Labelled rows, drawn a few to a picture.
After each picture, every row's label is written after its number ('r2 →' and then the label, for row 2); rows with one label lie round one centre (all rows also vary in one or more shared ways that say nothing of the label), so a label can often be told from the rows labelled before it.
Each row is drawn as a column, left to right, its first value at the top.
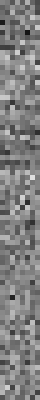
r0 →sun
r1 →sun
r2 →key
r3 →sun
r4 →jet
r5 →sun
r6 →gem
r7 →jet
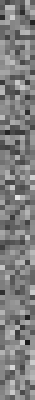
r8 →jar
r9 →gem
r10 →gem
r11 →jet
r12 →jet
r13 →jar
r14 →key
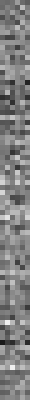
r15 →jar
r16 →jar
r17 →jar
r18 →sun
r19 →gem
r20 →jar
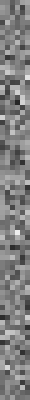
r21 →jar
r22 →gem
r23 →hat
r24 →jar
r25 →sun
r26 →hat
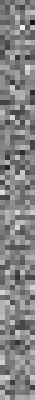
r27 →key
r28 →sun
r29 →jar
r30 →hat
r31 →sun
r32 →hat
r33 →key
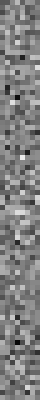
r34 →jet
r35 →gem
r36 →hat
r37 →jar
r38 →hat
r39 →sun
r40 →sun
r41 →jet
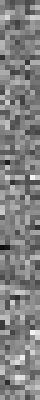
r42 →hat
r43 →hat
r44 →key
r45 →key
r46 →key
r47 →jet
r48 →gem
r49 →gem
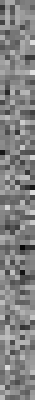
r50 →sun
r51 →gem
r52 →sun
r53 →gem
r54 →hat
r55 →hat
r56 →hat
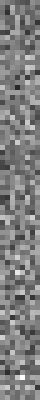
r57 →sun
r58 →sun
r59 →jar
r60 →gem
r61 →key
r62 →jet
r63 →sun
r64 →key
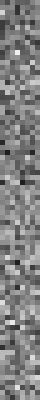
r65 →key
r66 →jar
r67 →jar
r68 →sun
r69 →key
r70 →jet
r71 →key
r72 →key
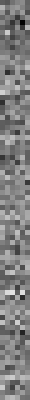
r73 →jar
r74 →key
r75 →key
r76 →jar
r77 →key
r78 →jet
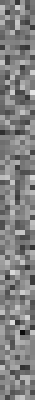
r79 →gem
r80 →jet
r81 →jar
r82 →gem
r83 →key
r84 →key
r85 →hat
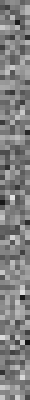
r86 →sun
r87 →sun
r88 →jet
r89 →sun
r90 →key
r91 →jar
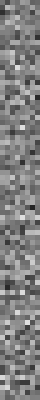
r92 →sun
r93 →gem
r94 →gem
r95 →jet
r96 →sun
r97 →jar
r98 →jet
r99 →jar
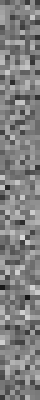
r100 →gem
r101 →hat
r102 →jar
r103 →jar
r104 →jar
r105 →key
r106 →hat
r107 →key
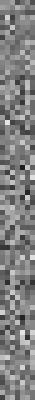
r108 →jar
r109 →hat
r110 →sun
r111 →jar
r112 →gem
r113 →jet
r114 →gem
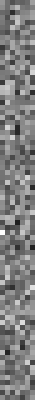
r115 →jar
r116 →sun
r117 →jet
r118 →gem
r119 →jar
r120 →key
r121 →hat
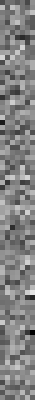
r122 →jar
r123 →key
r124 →gem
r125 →gem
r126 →jet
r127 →key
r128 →key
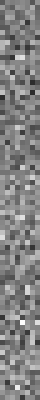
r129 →jar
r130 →hat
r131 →key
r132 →sun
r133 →jar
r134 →key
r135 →gem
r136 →jar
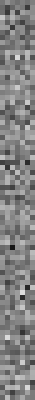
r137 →hat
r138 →sun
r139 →hat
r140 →sun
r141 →key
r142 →sun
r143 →hat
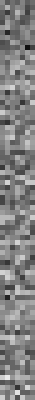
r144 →sun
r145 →sun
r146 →sun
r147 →key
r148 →key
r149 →sun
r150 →sun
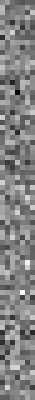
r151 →jar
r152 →sun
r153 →jar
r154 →gem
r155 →key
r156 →jet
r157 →key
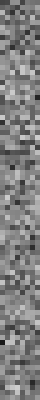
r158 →jar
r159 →jet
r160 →sun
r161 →sun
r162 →jet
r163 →sun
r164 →hat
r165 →jar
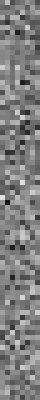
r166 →jet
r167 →sun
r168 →hat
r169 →jet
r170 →jar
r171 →jar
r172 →key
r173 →key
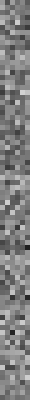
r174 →gem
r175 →jet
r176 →key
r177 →gem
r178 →jar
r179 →key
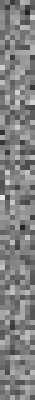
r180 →jet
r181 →sun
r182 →hat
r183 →hat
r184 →sun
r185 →sun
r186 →hat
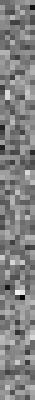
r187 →gem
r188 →sun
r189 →jet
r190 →key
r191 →key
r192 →sun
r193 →sun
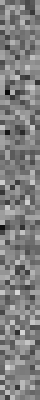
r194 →sun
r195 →gem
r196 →jar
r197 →key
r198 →gem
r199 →jet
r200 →sun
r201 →jar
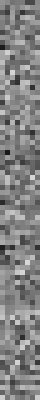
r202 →sun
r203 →sun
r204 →hat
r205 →jar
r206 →jet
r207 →jet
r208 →gem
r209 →sun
